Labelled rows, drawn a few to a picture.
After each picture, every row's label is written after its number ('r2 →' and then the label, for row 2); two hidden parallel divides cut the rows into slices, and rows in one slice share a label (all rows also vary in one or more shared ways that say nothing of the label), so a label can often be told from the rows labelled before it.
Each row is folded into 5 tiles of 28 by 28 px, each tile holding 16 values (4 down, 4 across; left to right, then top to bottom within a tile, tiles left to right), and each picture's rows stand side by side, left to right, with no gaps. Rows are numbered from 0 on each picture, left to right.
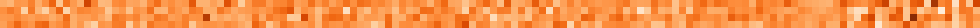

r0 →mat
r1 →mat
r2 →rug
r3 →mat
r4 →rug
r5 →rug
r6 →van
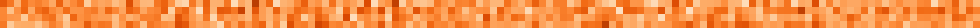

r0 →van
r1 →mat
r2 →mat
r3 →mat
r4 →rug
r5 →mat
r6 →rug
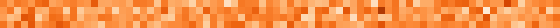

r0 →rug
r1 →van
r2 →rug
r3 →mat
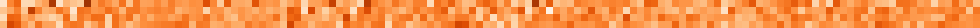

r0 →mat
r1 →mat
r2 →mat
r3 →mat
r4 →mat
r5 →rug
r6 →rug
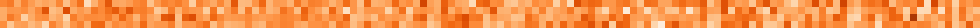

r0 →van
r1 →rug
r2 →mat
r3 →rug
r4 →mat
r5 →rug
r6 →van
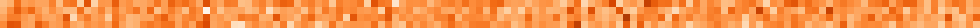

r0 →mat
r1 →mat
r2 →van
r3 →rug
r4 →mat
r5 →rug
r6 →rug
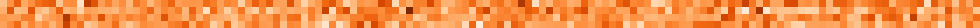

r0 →mat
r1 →mat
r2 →van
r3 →van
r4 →rug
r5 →mat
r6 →van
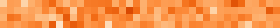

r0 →rug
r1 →rug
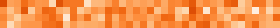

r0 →van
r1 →mat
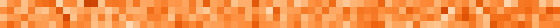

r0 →mat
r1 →mat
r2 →rug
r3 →van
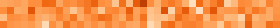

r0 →rug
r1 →van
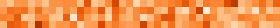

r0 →mat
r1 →mat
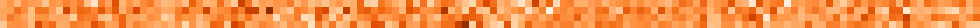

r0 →rug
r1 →van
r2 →van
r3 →mat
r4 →rug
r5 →van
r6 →mat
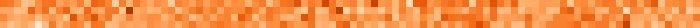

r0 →van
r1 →rug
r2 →rug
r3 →rug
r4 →mat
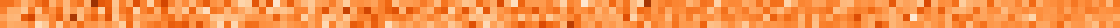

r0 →van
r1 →mat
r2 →van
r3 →van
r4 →mat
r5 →van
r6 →mat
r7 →rug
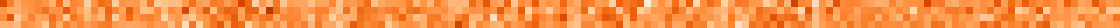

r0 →van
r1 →van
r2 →rug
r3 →mat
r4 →van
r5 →van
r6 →rug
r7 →mat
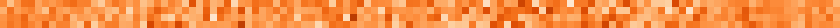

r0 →mat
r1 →mat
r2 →van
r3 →van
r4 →mat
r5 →rug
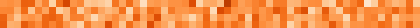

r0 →rug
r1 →mat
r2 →van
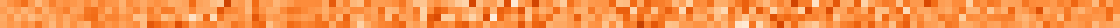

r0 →rug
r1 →mat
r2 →mat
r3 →mat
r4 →rug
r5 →van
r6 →mat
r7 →rug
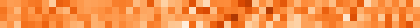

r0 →rug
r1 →van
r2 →van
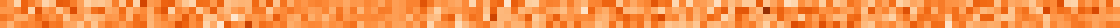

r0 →rug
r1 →rug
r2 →rug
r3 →van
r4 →rug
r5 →van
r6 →rug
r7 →van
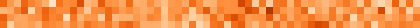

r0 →van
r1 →van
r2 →mat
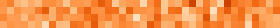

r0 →van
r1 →mat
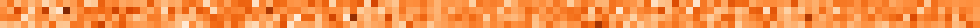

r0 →van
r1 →van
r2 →van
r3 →van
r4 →mat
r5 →rug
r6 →van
